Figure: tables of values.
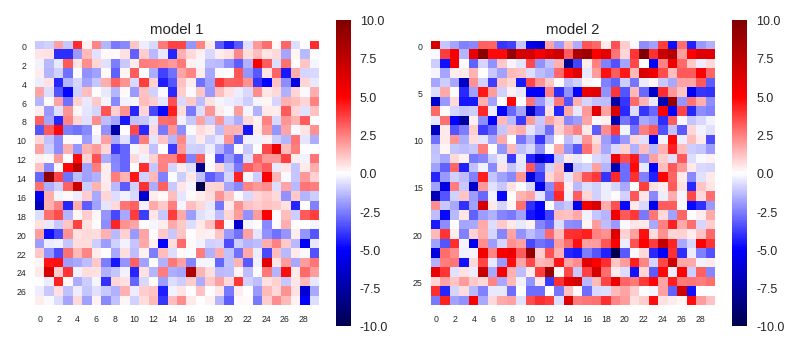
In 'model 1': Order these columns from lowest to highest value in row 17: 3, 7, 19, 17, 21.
3, 19, 7, 17, 21
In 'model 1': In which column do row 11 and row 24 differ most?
16
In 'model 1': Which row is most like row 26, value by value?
27
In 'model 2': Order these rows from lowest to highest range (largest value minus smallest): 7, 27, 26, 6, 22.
27, 26, 7, 6, 22
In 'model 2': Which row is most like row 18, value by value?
12
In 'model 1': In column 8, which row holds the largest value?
19
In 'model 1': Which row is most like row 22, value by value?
20
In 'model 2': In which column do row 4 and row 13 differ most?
21
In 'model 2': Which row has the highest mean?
1
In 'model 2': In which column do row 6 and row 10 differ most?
24
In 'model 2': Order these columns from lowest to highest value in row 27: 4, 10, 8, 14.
8, 10, 4, 14
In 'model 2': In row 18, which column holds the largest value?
19
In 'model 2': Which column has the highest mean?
25
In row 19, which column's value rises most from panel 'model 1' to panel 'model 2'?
21
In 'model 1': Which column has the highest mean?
24
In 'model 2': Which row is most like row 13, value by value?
2
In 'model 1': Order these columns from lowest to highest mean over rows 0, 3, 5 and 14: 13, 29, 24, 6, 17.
13, 6, 17, 29, 24
